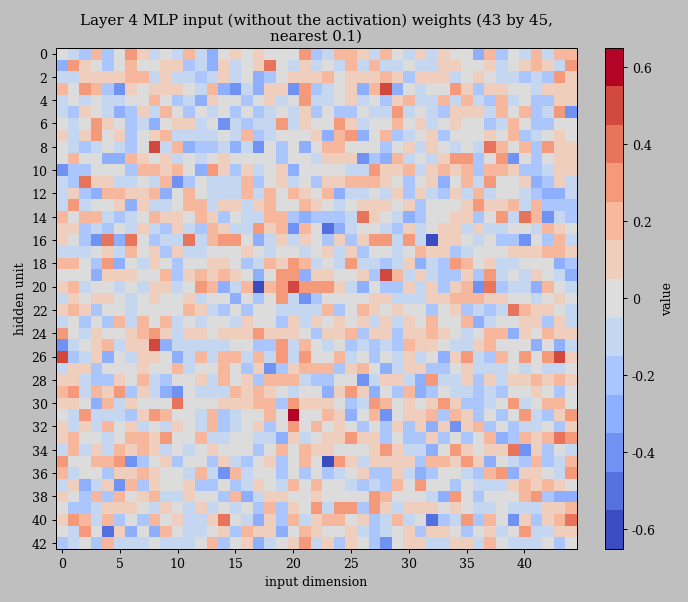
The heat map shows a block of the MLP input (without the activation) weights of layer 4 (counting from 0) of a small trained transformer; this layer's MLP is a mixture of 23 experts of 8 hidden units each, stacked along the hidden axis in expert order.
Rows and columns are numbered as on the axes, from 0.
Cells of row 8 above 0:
12
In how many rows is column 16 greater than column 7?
11
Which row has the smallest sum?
5
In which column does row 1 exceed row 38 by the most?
44
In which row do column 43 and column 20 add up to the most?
31
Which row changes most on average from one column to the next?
16
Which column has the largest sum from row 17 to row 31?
20
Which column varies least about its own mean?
7
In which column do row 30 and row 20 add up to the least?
36
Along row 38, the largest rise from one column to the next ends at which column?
34
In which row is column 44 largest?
40
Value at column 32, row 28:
0.3
